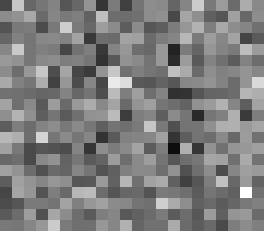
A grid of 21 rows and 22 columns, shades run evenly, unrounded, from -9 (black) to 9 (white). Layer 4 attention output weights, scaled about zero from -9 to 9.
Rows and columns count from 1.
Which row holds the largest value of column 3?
2
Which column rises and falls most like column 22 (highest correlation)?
10
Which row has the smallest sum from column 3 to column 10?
14
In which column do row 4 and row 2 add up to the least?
8
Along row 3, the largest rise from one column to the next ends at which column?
6
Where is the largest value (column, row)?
21, 18
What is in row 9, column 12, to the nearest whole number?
2
